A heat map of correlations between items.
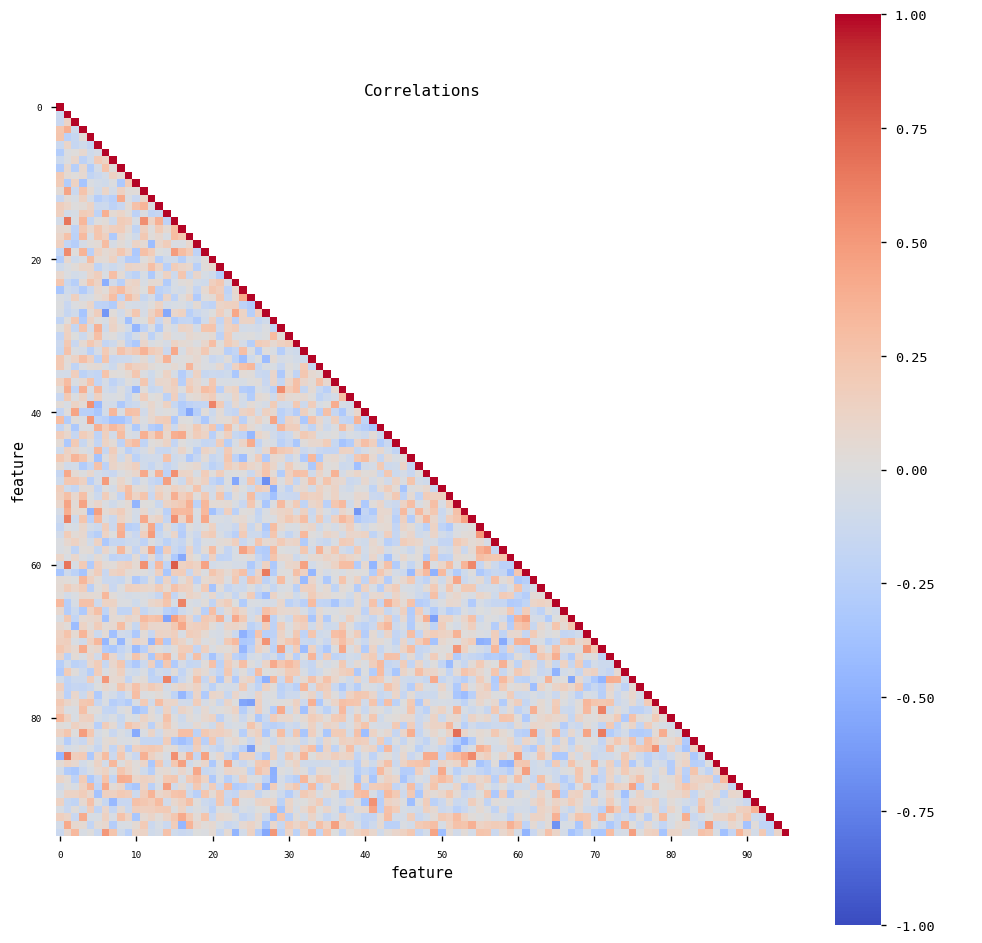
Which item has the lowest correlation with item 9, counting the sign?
28
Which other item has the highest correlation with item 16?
65
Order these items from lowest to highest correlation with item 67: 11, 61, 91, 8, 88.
88, 8, 91, 11, 61
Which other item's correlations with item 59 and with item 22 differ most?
86
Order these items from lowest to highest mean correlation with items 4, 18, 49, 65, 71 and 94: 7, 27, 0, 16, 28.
27, 7, 28, 16, 0
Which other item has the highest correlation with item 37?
29
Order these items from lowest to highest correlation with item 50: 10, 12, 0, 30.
30, 12, 10, 0
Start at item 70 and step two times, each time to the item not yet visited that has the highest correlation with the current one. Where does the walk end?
61
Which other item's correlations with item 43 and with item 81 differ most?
25
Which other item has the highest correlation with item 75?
14
